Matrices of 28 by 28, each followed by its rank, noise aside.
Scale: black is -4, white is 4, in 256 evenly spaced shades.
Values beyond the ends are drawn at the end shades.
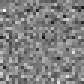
seven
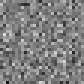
seven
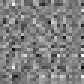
four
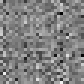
five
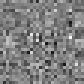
five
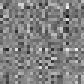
four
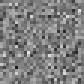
six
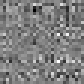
five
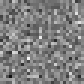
seven
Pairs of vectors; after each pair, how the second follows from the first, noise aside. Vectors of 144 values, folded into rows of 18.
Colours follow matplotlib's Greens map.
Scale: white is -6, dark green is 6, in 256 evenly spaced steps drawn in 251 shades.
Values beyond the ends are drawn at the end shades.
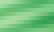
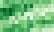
reversed, scaled up.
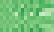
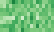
reversed.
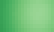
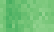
wrapped around, shrunk.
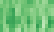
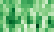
scaled up.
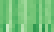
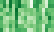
reversed, scaled up.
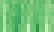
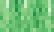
reversed.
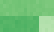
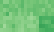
negated, shrunk.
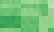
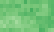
negated, shrunk.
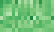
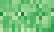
reversed.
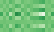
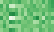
reversed.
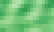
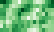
scaled up.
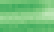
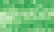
reversed.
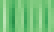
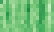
reversed.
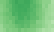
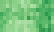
wrapped around, negated.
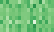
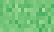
wrapped around, shrunk.
